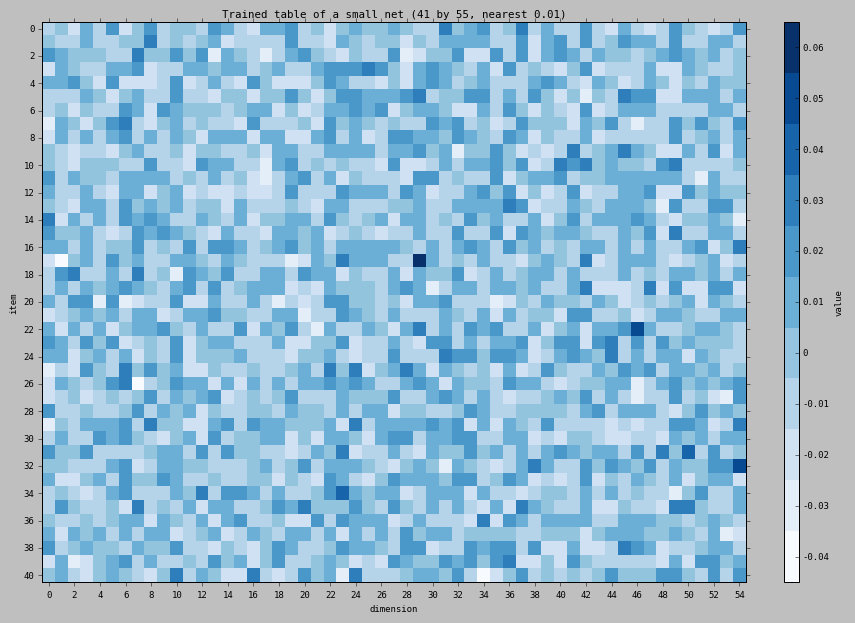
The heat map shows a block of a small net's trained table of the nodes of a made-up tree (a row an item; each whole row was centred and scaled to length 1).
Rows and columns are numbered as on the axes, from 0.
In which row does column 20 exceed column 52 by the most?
35
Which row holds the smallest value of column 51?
11
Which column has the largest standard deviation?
49
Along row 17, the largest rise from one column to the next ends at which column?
29
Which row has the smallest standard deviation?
28
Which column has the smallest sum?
48
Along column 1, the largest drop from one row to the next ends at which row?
17
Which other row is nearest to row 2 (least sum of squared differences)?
15
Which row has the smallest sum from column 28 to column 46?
20
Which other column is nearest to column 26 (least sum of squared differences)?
25
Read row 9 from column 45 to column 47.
0.03 0.01 0
